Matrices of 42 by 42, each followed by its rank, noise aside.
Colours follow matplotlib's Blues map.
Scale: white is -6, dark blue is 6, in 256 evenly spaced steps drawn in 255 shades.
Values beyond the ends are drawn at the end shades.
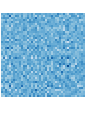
five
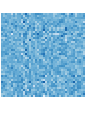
six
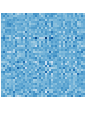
four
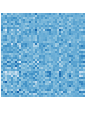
four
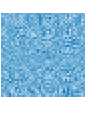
seven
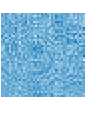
six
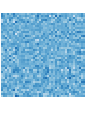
six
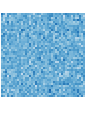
seven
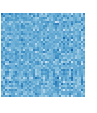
five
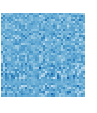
six
